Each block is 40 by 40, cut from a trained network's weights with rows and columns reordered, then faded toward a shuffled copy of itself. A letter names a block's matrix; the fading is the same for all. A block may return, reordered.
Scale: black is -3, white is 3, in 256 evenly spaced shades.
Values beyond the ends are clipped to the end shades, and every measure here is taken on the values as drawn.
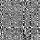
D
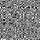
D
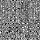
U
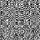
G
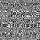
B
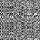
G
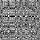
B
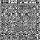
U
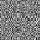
G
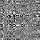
D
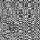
G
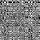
B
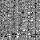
U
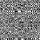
B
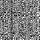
U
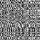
G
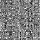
U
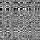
B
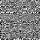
B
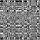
B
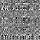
D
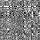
U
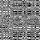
B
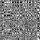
B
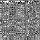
U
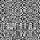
G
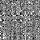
U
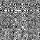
U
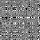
D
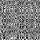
G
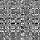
B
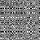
B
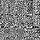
U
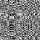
G
